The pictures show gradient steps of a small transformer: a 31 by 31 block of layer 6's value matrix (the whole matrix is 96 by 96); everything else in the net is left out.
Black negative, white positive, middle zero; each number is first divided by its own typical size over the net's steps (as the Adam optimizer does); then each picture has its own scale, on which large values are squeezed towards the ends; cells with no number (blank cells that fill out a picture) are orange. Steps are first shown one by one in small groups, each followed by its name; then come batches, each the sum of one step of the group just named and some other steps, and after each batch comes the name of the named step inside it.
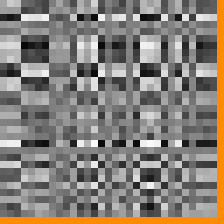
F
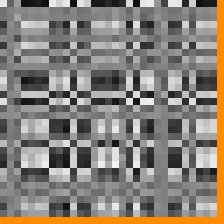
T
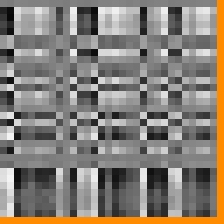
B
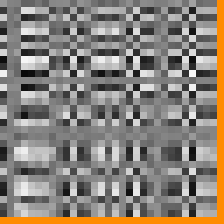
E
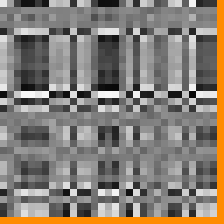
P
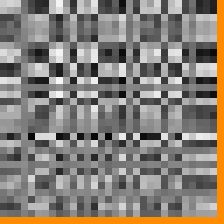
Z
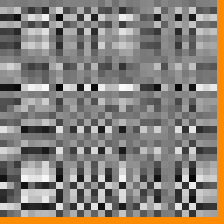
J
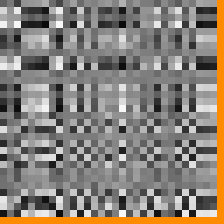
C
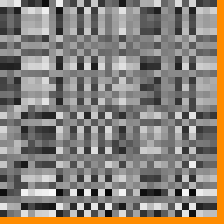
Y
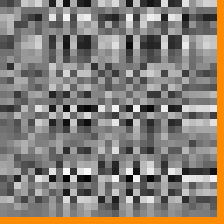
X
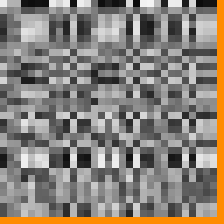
T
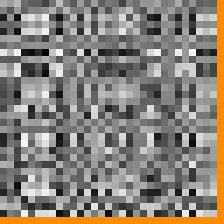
Y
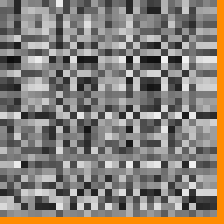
Y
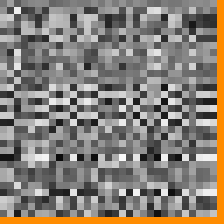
C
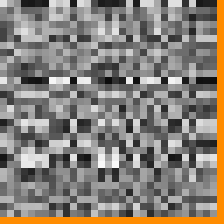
T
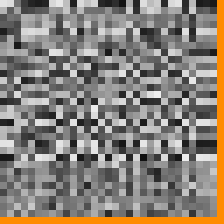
Z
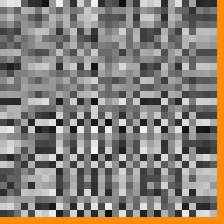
Y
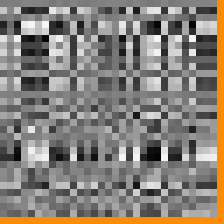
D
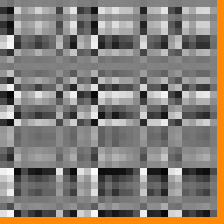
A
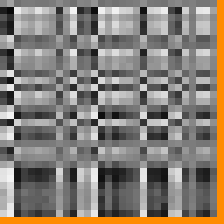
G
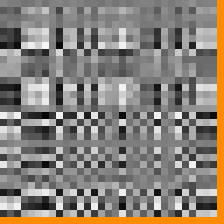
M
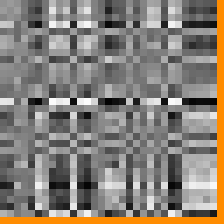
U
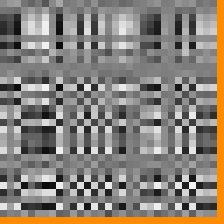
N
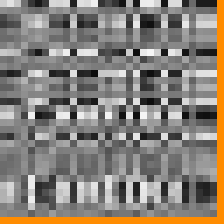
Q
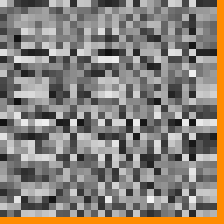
M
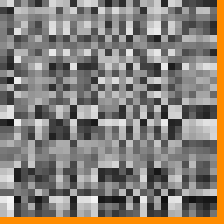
G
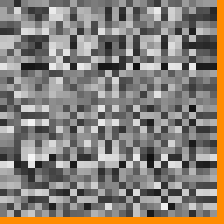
D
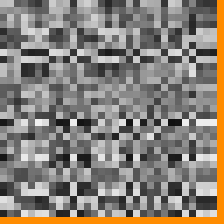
M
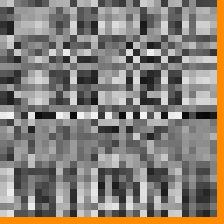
Q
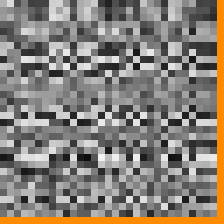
Q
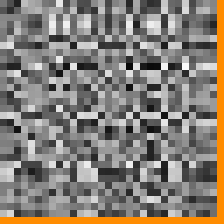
A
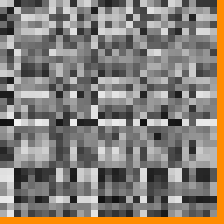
G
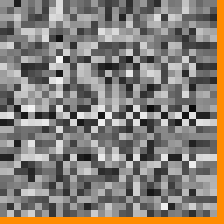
A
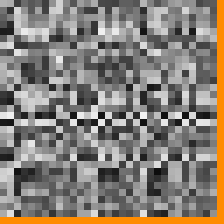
A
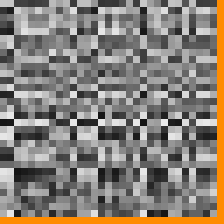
G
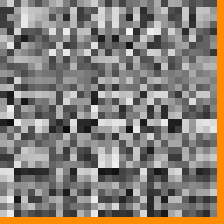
A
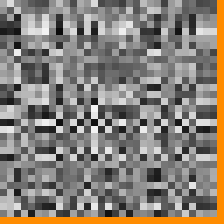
N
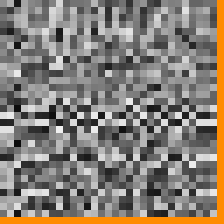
M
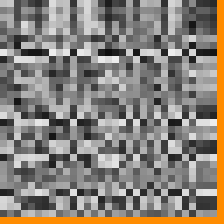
M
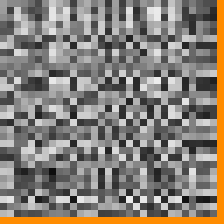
D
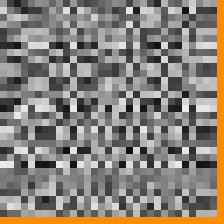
M
